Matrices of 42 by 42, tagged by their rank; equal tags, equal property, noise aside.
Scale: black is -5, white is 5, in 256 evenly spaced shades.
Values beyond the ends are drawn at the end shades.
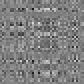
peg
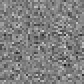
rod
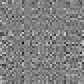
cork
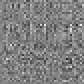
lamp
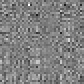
lamp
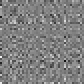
peg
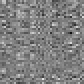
cork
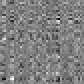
cork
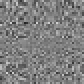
cork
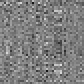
lamp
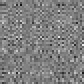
cork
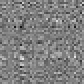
lamp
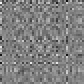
peg
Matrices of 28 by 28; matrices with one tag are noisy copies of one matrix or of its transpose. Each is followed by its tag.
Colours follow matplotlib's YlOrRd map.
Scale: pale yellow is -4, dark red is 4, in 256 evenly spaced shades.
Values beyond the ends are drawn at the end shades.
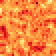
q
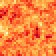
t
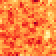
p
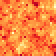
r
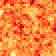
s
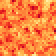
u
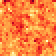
s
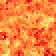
r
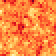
s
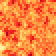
u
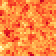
u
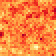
p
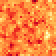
p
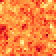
q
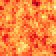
r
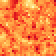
t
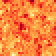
s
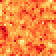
q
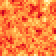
u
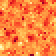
u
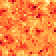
u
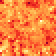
q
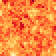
s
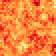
r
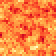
p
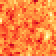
p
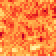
p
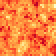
r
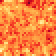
q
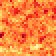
p
